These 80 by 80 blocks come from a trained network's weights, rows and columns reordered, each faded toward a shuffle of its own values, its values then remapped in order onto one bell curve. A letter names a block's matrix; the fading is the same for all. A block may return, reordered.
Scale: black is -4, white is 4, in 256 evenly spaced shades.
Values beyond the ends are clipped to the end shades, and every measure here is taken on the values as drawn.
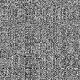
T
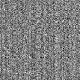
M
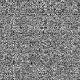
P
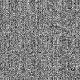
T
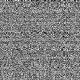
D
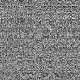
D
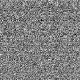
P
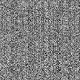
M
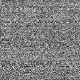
D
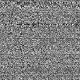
D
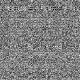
D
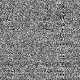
P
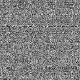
P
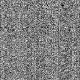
M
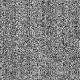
M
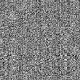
T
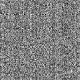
M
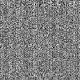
M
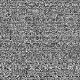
D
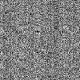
M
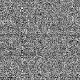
P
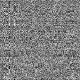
P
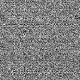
P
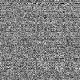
D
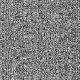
M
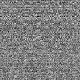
D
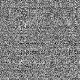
P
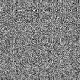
T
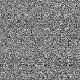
P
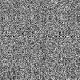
T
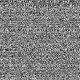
D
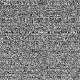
D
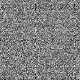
P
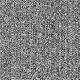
M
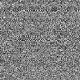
P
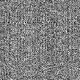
T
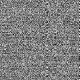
P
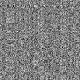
M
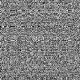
D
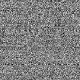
P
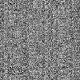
M
